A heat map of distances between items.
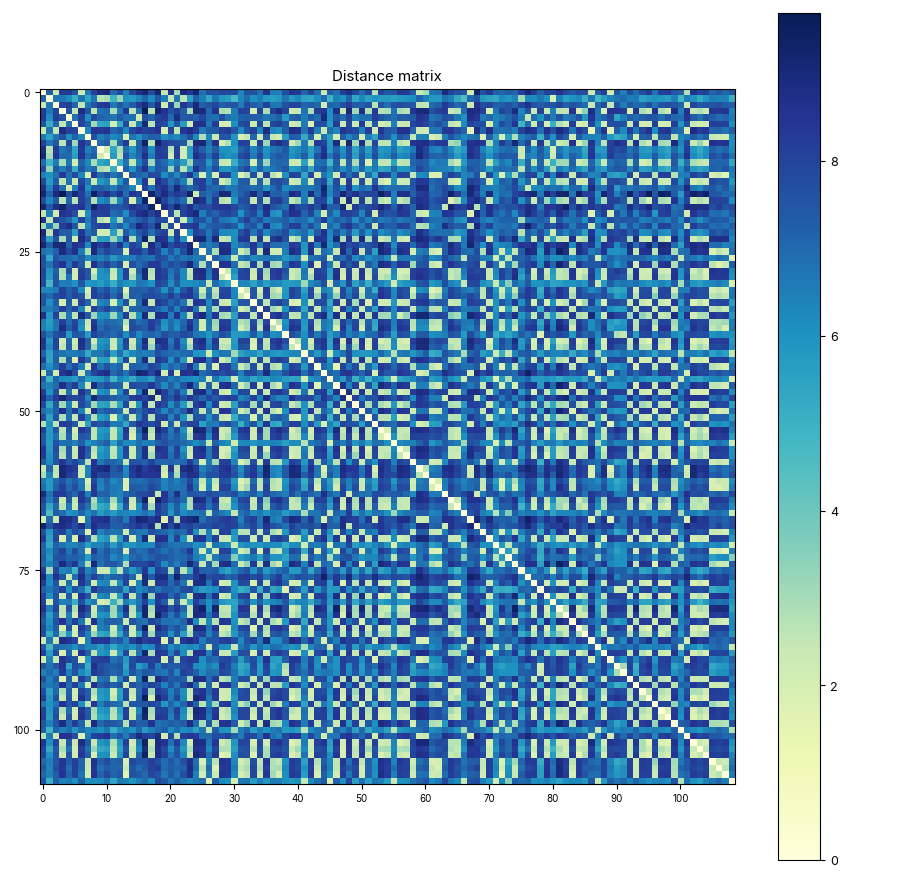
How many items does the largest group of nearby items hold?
39
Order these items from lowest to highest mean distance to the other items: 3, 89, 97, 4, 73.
97, 3, 73, 89, 4
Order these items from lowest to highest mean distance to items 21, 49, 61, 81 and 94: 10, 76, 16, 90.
10, 90, 76, 16
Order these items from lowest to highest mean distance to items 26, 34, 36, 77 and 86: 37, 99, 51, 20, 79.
37, 99, 51, 79, 20
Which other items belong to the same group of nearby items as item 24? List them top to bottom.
16
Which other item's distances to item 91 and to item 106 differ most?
27
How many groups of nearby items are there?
9
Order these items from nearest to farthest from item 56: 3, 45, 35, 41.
35, 3, 45, 41
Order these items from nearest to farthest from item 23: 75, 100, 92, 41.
92, 75, 100, 41
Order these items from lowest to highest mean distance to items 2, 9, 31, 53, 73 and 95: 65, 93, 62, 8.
65, 8, 62, 93
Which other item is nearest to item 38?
78
